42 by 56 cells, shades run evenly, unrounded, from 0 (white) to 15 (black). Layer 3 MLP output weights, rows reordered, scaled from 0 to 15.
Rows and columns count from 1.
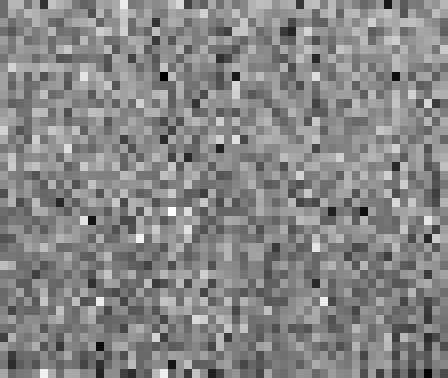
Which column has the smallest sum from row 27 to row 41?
29
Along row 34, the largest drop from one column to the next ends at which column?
13
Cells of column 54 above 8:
21
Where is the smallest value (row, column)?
24, 22
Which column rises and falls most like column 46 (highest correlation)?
11
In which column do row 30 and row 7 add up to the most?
40
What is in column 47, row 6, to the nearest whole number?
5
